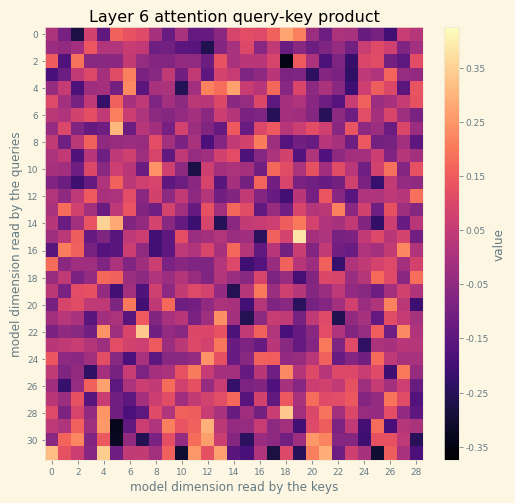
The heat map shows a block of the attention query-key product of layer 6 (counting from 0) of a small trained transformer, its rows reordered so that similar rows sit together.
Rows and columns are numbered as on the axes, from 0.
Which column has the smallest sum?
15
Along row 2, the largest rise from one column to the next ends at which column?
19
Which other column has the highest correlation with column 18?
23
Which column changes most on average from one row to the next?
18
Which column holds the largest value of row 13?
22
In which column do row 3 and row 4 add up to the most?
6
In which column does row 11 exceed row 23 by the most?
16
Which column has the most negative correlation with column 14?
4
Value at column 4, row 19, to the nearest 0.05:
-0.05
